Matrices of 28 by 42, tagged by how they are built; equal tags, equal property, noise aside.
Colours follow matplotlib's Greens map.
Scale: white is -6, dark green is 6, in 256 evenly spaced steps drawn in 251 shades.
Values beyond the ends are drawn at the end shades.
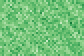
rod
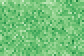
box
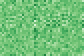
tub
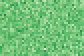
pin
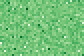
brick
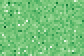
brick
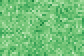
box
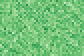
rod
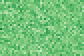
pin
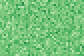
pin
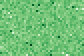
brick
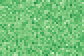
pin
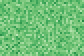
pin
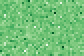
brick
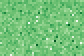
brick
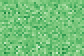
tub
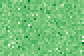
brick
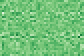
tub
